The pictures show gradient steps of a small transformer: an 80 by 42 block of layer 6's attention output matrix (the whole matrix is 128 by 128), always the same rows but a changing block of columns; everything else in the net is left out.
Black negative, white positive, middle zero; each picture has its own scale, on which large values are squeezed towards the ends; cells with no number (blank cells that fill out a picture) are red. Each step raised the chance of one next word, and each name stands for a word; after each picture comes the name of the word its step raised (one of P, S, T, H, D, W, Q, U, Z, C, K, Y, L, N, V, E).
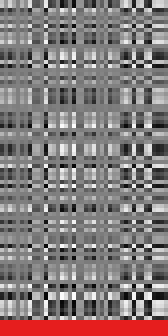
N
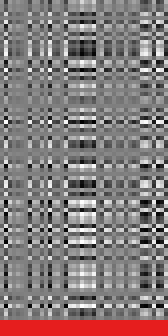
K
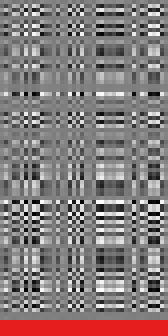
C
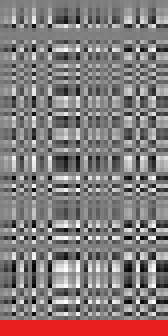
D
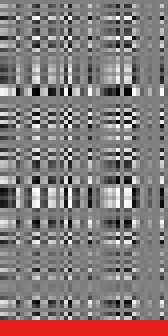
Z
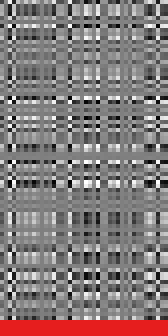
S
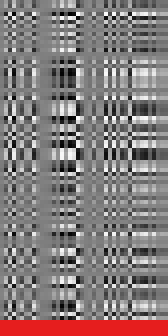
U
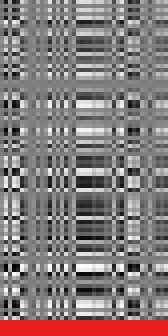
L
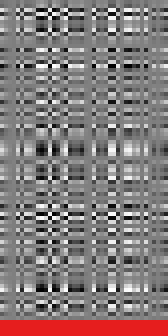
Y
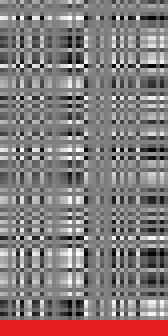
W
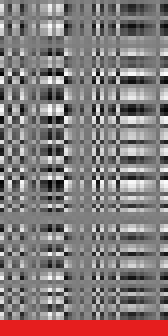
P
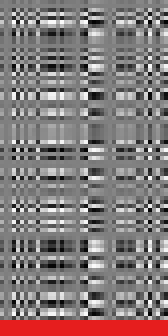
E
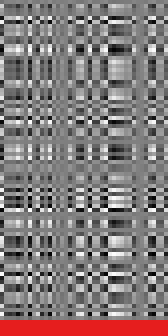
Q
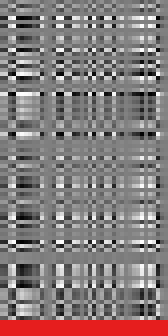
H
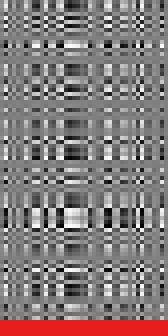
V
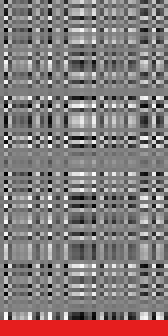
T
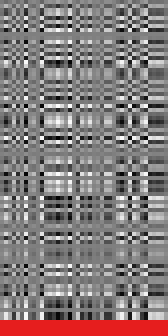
T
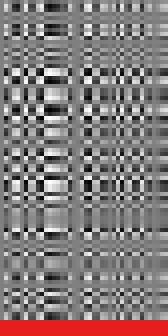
P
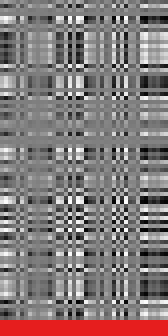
W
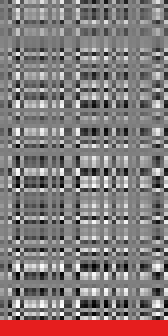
L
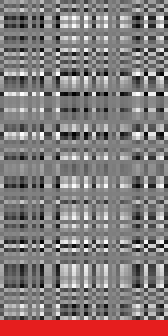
H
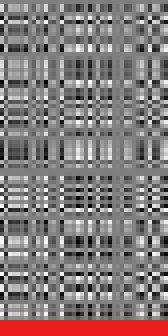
Q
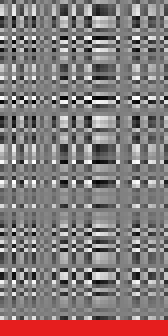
S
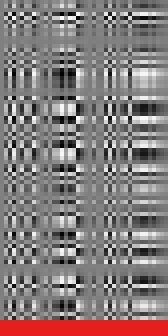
U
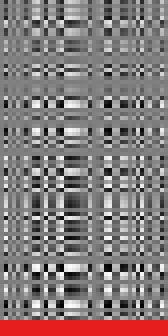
L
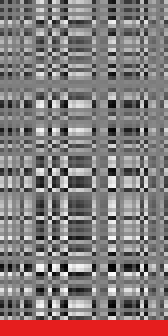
L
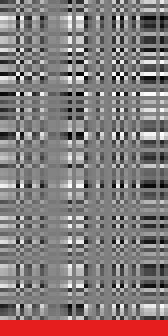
H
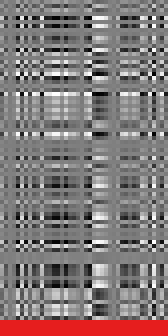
H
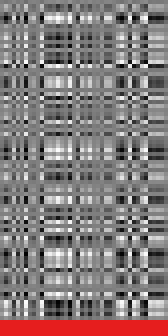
W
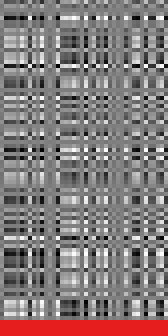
W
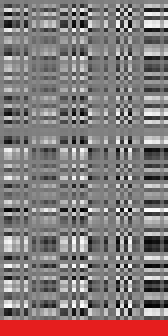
E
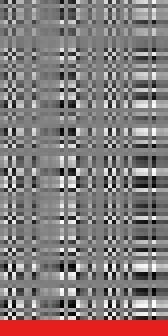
L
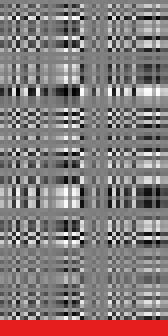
Z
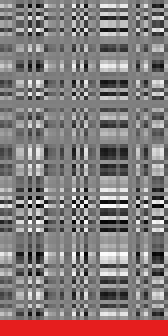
Q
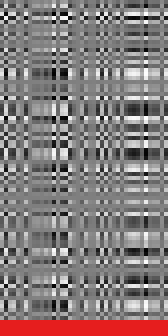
U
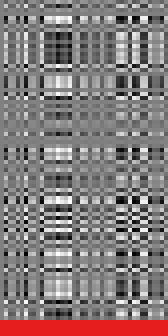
W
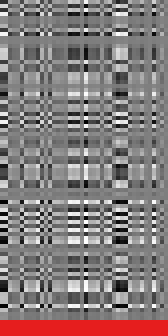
C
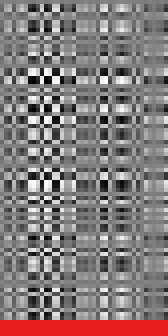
P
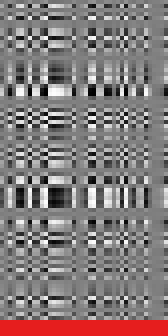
Z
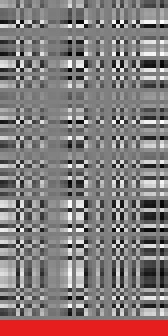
K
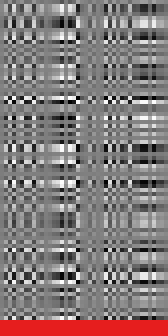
S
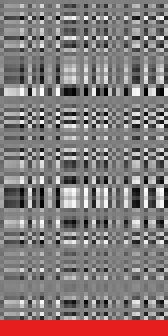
Z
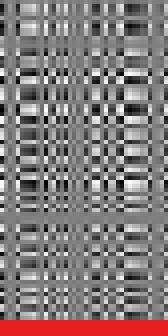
P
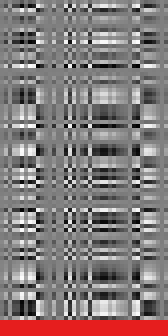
N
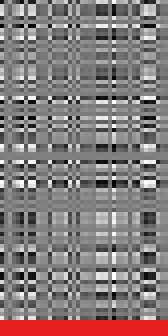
S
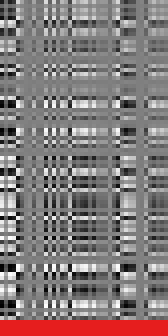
L
